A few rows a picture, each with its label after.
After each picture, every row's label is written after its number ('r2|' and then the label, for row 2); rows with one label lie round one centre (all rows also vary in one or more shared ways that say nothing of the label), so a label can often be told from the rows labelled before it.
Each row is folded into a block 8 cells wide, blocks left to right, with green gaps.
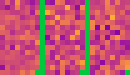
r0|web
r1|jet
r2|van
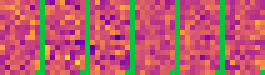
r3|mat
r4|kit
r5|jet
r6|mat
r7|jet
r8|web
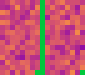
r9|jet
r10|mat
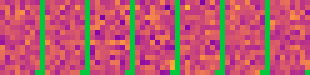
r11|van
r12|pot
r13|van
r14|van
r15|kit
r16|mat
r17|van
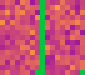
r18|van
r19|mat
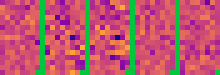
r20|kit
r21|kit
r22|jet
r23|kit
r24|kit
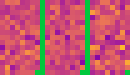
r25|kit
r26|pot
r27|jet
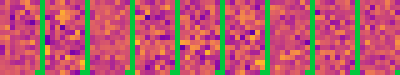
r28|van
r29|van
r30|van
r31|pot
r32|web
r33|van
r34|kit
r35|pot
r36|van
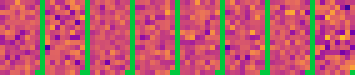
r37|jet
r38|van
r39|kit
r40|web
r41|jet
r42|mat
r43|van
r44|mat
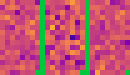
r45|pot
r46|van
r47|kit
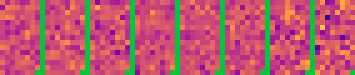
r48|pot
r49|van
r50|pot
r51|van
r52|van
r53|jet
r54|van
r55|van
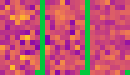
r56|van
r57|jet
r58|kit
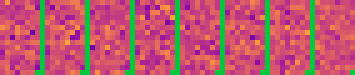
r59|web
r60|web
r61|web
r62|van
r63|web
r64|van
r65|jet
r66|pot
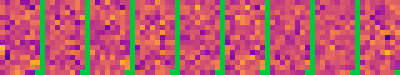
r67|kit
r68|van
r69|kit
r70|mat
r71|van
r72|jet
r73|jet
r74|web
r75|kit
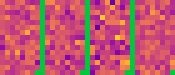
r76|pot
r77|mat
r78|web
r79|van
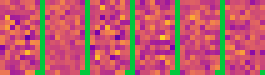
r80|mat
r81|mat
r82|mat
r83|web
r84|web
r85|pot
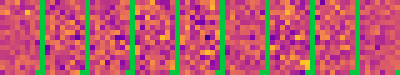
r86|kit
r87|web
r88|kit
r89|mat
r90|kit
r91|van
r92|van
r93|jet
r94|jet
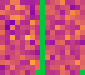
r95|pot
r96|kit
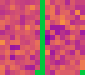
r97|pot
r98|van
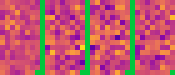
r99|mat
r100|pot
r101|web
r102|van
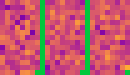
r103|web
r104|web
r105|pot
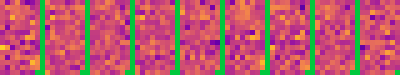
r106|pot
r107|pot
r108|mat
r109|pot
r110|kit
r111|van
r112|mat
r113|mat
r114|van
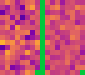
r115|web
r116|pot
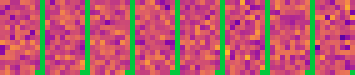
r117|web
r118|van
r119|pot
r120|kit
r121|web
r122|kit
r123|pot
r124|van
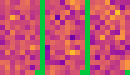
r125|jet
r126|van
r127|mat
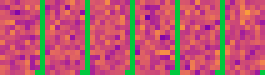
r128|jet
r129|van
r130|mat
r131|kit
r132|mat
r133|van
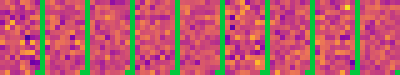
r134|mat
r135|mat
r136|pot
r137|jet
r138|kit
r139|web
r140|kit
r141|pot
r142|pot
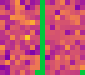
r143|web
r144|mat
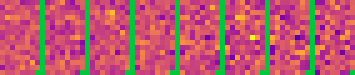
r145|pot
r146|kit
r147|van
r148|web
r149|pot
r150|web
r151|kit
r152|jet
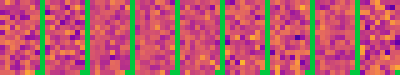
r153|web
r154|pot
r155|jet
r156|van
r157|kit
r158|jet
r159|jet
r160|jet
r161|kit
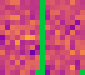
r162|web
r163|mat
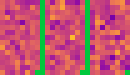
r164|pot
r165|pot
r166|jet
